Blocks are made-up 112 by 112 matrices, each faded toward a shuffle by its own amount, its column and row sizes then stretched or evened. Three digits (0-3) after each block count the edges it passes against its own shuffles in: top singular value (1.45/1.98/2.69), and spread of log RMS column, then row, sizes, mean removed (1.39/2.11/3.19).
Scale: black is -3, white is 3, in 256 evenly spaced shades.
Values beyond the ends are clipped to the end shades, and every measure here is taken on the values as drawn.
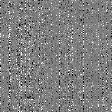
2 3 0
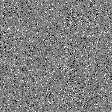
0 1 0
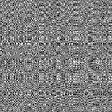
3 1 2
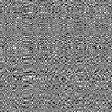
3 1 3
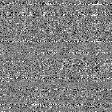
1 1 3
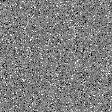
0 1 0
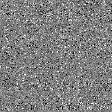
1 1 2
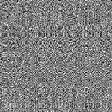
3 1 1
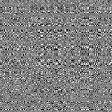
3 1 3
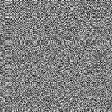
3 0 2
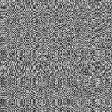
3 2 0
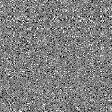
2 1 2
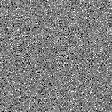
2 0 0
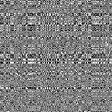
3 1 3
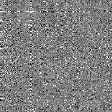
2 2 2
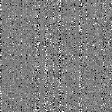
1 3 2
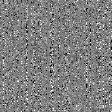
1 3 0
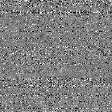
1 1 3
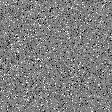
0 0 0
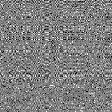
3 0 2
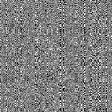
3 3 0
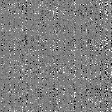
1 3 2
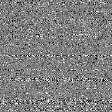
1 1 3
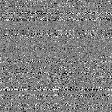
2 0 3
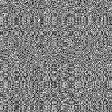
3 0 0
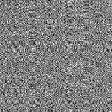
3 0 0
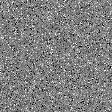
0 1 0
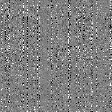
1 3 2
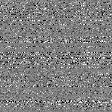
1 0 3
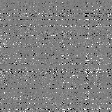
1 2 3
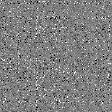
0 2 2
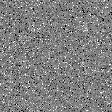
1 1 0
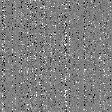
0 3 1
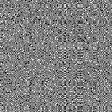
3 1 0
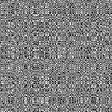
3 2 2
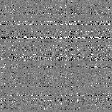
2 2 3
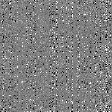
0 3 2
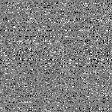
1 1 3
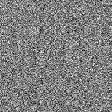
2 0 0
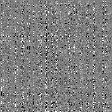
0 3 2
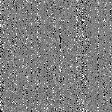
0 3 0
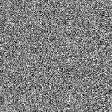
2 1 0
